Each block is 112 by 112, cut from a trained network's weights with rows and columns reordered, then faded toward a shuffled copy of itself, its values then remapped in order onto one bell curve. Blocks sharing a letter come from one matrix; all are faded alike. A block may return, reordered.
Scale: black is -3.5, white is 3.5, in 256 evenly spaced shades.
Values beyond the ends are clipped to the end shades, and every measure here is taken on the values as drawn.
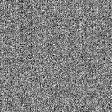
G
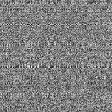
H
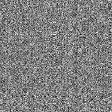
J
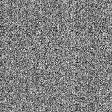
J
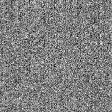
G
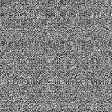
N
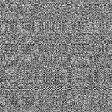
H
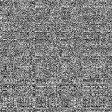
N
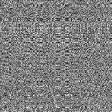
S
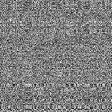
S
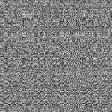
S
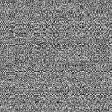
H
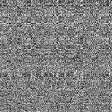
N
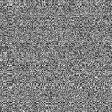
H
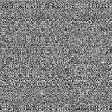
H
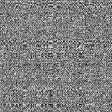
S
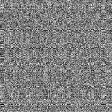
N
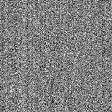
G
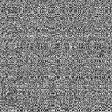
S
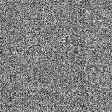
J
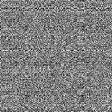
S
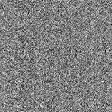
G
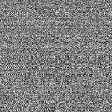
S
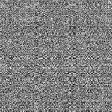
N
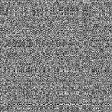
H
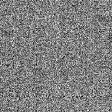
J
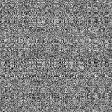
H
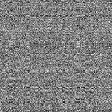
N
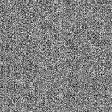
G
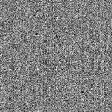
G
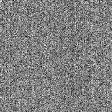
G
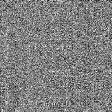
J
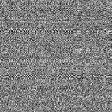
H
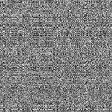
N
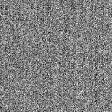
G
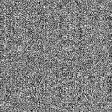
G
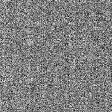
G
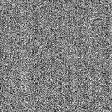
G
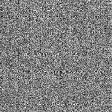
J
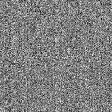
G
